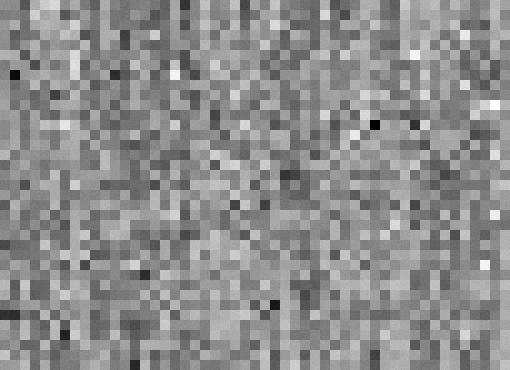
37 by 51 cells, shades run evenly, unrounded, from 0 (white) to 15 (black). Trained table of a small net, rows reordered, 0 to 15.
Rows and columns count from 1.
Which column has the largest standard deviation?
7
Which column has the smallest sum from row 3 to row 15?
8
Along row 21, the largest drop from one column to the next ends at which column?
25
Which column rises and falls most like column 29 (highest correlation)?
17
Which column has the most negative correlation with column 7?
34
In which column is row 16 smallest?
50
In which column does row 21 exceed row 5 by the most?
27
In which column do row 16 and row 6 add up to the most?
19
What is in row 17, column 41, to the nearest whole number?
5
